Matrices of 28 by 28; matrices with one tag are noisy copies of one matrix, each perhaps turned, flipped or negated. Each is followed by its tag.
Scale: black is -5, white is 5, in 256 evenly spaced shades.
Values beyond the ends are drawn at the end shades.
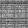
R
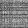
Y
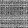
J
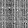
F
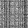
R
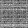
R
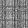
F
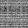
F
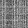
F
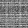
F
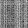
J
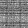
F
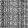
R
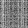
R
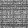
R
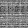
F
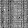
J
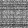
R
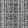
R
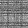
F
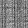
F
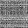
J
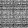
R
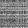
Y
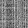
F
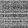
Y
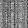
Y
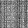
J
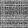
J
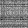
J
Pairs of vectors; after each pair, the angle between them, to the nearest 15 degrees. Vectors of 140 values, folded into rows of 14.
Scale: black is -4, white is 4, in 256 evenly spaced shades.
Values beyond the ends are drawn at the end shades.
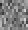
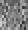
60 degrees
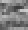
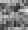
30 degrees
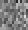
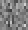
60 degrees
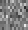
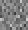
105 degrees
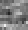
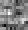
150 degrees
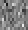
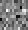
105 degrees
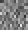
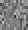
135 degrees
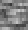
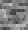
165 degrees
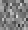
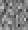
45 degrees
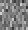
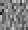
150 degrees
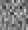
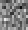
30 degrees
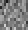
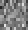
30 degrees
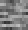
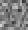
90 degrees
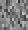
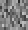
15 degrees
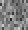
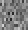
30 degrees
